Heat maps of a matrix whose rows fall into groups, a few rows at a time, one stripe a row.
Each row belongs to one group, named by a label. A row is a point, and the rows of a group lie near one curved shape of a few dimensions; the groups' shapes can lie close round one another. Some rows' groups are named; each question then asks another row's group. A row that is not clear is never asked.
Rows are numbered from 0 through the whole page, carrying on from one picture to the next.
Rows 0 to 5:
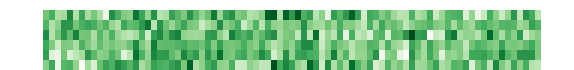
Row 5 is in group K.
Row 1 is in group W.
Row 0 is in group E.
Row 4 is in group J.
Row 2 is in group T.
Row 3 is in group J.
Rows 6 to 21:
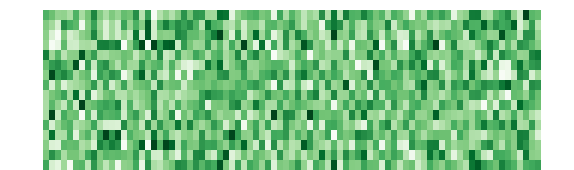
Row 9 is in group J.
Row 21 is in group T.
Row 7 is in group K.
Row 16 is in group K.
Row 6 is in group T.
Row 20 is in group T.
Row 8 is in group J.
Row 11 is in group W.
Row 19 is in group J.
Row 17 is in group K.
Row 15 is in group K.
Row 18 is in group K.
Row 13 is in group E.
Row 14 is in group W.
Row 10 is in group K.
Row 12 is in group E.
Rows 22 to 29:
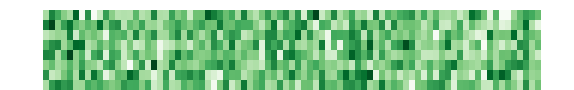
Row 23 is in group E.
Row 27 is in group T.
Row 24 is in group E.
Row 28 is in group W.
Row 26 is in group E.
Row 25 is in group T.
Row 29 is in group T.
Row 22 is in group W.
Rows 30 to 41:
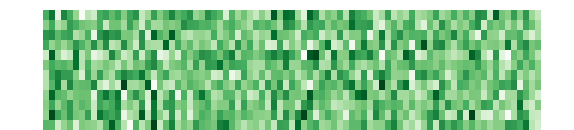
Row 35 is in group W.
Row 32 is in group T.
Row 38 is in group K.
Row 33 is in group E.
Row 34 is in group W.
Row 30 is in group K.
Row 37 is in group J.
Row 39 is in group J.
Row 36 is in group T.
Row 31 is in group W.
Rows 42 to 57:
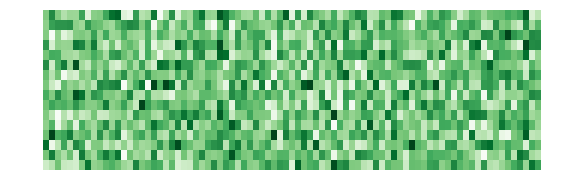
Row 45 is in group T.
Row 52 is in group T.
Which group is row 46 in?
T
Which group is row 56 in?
K
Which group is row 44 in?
E
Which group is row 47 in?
T
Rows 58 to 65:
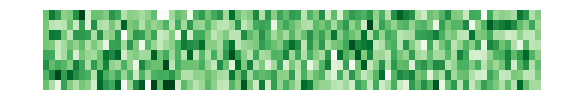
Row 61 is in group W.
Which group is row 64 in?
T
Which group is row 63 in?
E
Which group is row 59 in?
E
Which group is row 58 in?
T
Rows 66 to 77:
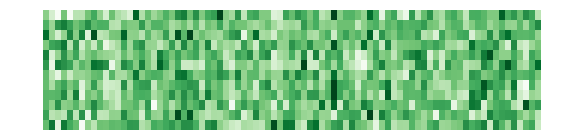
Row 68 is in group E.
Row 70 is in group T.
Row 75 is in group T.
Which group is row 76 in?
E
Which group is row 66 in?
J
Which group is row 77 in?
K
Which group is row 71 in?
W
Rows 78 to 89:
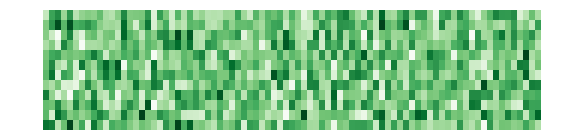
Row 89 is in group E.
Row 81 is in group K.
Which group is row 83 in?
K
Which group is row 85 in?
E
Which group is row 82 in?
T
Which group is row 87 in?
T
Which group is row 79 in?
J
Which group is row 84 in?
K
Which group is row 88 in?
W
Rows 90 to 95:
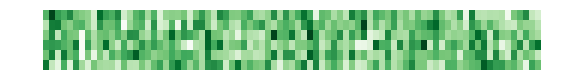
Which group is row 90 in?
E
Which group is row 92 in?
K
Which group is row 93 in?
W
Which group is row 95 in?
T
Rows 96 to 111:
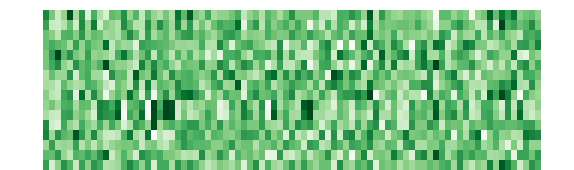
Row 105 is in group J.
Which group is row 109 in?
W
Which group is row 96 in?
E
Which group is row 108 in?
T
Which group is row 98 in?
W
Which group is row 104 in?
W
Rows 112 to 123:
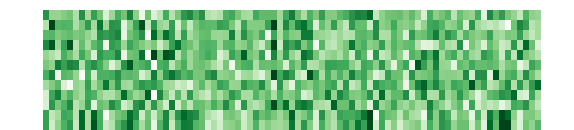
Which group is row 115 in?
E
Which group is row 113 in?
E
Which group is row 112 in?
W
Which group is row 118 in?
K
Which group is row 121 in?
E
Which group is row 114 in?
J
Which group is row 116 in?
J
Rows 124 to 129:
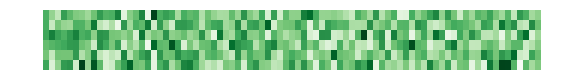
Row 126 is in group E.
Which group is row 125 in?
K
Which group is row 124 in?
J
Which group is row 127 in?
T
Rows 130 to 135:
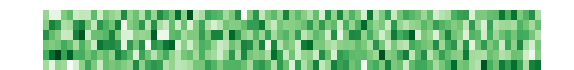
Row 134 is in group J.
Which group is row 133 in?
J
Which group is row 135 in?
E
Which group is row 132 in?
T
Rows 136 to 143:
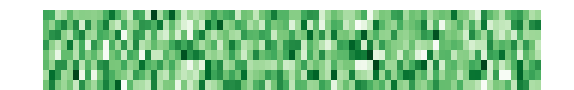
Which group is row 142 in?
W
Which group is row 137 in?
W
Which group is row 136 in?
T
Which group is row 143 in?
K
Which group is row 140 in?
W
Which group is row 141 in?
W
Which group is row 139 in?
E
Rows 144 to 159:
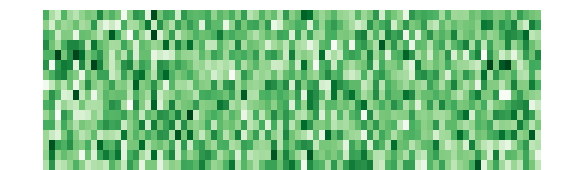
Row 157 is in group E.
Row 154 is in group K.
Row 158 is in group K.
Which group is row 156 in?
K
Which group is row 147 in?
E
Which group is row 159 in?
W
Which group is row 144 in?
J
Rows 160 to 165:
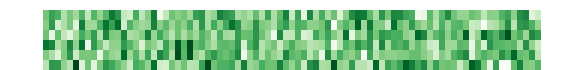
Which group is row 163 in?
E
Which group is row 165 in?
W
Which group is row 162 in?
E
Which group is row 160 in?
T
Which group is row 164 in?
K
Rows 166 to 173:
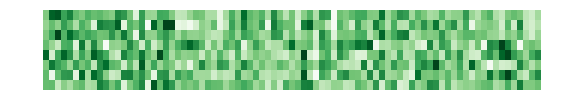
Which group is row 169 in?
W
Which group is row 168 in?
J
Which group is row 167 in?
J
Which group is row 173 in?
J
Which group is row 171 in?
E
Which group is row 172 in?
W
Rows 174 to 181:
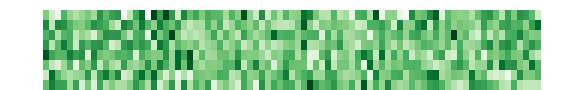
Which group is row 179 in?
K
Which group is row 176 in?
T
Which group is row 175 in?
W
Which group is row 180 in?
E
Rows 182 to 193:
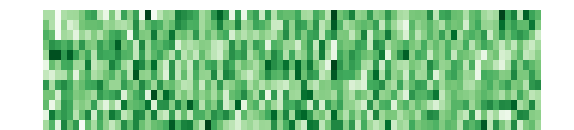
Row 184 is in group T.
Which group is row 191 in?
K
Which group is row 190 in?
J
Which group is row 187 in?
E
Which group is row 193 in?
K
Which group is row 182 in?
J
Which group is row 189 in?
W
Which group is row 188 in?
E
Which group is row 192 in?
E
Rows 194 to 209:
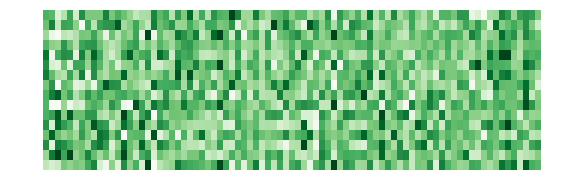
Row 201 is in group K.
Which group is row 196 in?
J
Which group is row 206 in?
K
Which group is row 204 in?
J
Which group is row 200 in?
E
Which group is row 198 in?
W
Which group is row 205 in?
W
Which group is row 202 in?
T
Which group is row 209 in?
J
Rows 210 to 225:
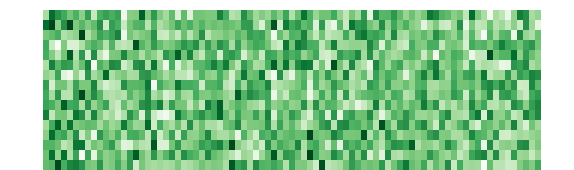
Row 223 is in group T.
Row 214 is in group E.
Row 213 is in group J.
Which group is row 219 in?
W
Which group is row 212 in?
K
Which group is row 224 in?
K
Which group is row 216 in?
E
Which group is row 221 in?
J
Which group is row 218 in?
K
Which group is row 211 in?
E
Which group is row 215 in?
E
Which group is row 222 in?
K
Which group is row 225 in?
T
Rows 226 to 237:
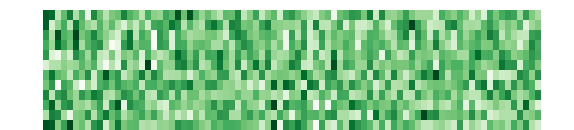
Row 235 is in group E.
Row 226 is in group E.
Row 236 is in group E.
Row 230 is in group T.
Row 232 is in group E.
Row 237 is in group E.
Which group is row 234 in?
W
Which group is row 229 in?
T
